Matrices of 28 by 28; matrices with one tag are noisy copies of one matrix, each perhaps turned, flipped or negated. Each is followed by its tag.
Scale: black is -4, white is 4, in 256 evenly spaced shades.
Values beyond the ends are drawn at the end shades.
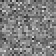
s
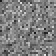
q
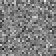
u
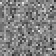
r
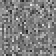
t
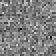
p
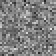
u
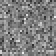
r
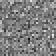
q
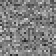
r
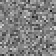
u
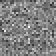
q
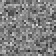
r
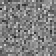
t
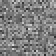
s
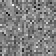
p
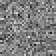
p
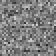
r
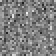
r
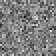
u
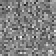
q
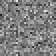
r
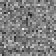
r
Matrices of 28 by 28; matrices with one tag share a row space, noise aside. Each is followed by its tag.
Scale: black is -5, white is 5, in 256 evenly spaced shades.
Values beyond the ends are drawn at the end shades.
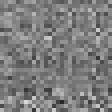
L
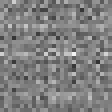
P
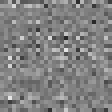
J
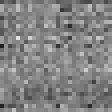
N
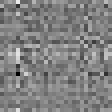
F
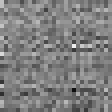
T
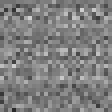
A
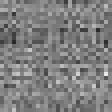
A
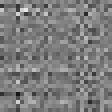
F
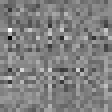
J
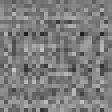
P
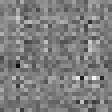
F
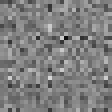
J
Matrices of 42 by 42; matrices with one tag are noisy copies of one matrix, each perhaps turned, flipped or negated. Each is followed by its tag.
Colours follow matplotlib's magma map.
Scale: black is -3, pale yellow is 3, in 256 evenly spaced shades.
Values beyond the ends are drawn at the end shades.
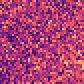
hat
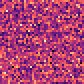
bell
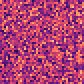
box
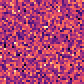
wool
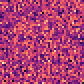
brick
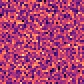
wool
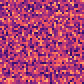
box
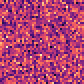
brick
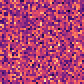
box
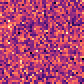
brick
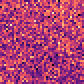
hat
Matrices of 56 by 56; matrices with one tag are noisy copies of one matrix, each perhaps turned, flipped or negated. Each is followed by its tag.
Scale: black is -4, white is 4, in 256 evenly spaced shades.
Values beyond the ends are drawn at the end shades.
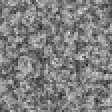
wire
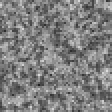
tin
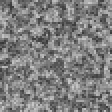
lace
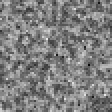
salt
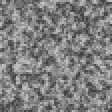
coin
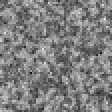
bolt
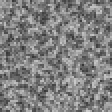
wire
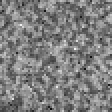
coin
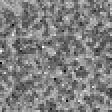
coin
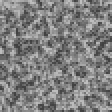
coin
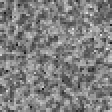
salt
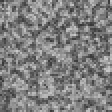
coin
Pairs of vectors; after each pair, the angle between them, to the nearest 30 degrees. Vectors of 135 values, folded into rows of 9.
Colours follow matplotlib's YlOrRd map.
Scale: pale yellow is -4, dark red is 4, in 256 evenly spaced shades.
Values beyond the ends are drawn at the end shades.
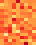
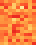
120 degrees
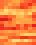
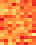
60 degrees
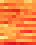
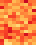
120 degrees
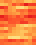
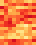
30 degrees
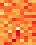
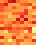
90 degrees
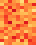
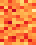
30 degrees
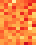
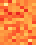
90 degrees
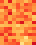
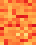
90 degrees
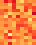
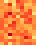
150 degrees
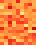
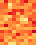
120 degrees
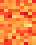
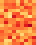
150 degrees
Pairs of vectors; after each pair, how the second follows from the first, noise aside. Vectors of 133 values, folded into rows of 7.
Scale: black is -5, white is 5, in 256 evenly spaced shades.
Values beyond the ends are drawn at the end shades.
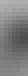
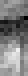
wrapped around, negated, scaled up.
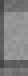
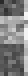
wrapped around, negated, scaled up.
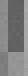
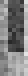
scaled up.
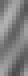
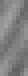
shrunk.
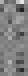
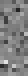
shuffled.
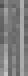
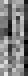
wrapped around, negated, scaled up.
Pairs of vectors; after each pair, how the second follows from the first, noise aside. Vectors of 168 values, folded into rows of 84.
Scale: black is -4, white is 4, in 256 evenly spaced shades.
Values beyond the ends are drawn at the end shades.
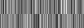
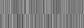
reversed, negated, shrunk.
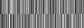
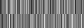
copied.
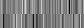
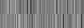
wrapped around, shrunk.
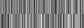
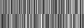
copied.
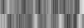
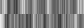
reversed.
